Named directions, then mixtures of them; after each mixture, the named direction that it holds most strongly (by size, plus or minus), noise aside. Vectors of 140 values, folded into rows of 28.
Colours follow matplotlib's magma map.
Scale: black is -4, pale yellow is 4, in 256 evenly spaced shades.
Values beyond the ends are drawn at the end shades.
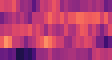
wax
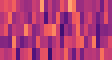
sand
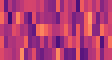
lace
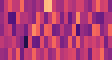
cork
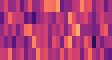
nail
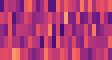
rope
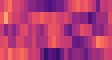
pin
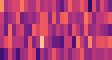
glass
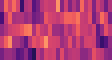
wax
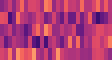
cork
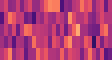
nail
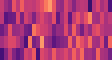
glass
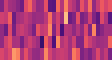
rope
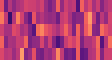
lace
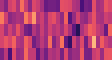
nail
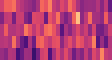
sand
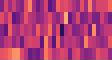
rope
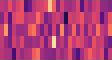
rope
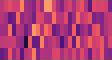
cork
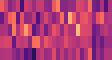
cork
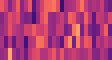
nail
